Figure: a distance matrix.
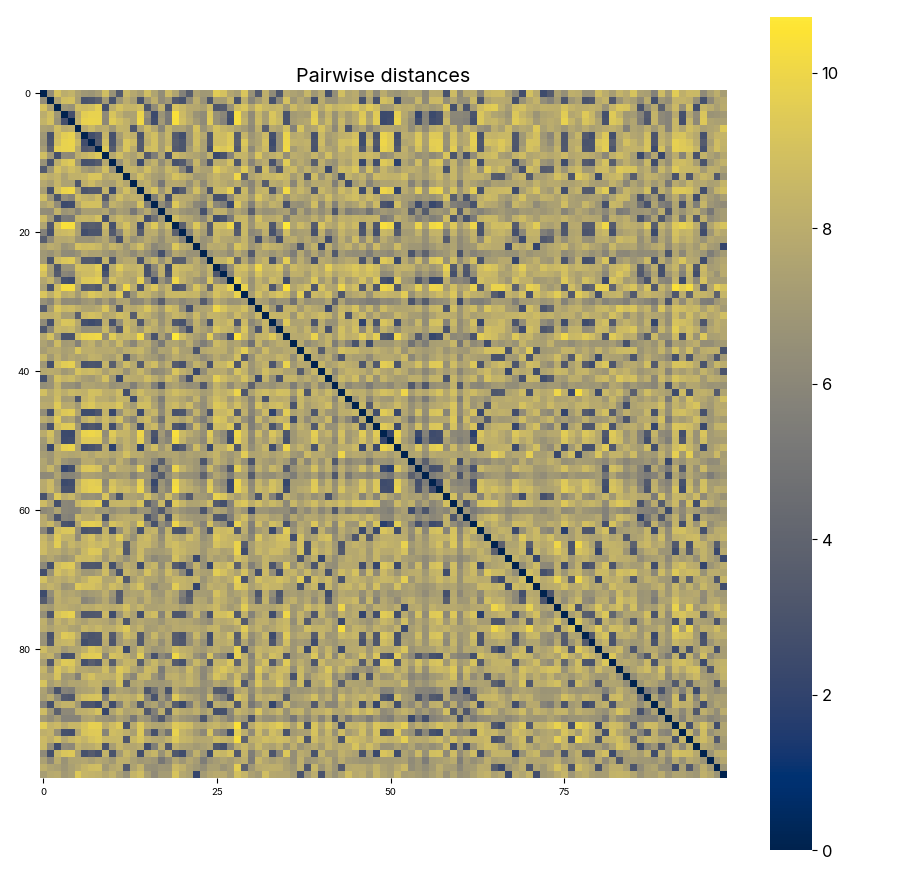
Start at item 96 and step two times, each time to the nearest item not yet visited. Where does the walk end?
17
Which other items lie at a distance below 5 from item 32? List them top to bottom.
5, 13, 44
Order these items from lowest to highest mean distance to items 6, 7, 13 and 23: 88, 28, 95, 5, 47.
88, 95, 28, 5, 47
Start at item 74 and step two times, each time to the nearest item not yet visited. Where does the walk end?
77
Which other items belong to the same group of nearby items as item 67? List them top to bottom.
22, 37, 40, 71, 98
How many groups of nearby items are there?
11
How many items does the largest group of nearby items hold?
23
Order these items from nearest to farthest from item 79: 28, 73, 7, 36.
7, 28, 73, 36
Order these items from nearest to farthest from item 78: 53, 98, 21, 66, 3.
21, 53, 98, 66, 3
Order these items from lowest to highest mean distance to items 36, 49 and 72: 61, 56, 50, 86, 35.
50, 56, 35, 86, 61
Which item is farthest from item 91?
28
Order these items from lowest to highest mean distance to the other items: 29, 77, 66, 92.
92, 66, 29, 77
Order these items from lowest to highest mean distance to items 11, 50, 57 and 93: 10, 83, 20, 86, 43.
86, 43, 20, 10, 83
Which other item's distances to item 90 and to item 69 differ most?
53
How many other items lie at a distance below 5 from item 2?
10
